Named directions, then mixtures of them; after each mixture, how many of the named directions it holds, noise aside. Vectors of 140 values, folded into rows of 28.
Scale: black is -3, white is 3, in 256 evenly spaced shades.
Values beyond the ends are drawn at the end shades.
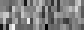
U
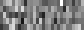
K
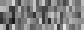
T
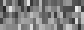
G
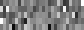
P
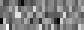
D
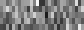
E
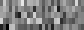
three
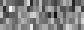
one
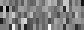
one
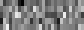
one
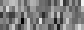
four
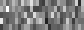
three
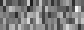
two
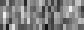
one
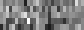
three
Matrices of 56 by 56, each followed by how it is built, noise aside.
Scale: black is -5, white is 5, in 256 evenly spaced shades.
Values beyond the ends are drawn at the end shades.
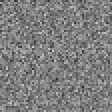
repeating columns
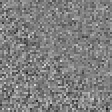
lower triangular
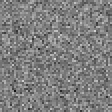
repeating columns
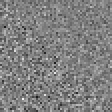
lower triangular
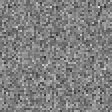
repeating columns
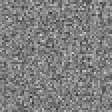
repeating rows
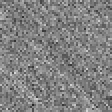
Toeplitz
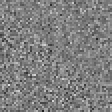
lower triangular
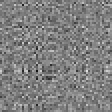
low rank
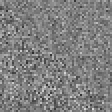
lower triangular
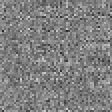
low rank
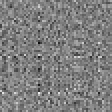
low rank
